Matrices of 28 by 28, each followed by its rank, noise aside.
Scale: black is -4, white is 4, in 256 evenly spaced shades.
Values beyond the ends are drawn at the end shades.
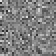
six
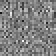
five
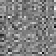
four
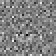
five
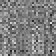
four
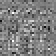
five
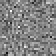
eight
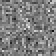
seven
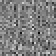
five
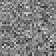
seven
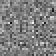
six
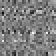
five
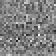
eight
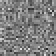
eight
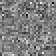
six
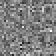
eight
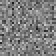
eight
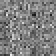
six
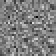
five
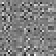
four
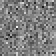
seven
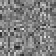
four
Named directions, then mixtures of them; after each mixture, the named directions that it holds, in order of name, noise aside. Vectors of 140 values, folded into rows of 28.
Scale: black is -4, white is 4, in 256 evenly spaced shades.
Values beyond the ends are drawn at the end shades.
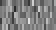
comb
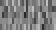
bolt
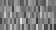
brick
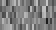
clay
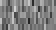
comb.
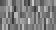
comb.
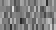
brick, clay.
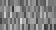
brick.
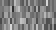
brick, clay.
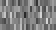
brick, clay.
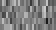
clay.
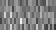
brick.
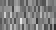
brick.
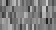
clay.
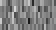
comb.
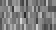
bolt, brick.
